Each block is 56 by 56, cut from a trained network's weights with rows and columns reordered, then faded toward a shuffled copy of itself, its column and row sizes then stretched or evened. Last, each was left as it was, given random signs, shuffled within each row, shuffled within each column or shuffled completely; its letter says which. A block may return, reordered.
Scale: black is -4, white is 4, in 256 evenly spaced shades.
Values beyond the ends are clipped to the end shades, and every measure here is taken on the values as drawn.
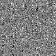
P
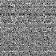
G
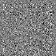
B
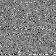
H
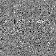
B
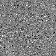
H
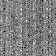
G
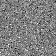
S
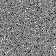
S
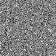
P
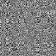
G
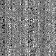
G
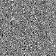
P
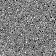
S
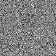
B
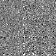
B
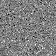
S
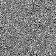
P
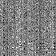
G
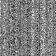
P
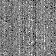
P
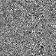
B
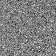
S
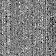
P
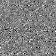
H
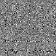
B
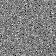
S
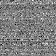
H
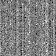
P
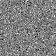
S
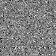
H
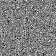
S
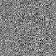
G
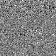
H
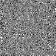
B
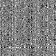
G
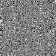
B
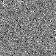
H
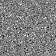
H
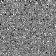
H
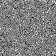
S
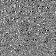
H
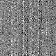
G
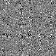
B
